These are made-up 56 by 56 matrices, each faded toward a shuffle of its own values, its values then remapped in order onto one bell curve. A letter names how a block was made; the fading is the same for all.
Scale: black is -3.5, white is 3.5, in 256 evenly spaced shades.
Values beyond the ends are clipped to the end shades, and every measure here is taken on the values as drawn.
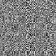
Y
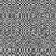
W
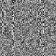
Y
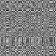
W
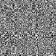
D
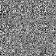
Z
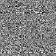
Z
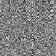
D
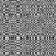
W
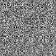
Z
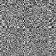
D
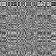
W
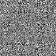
Z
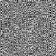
Y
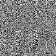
Z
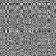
W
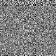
Z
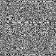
Z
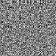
Y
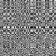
W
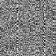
Y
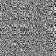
D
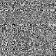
Z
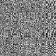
D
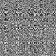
D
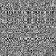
D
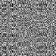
Y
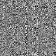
Z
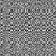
W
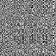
Y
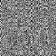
Y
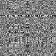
D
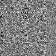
Z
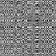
W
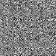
Z
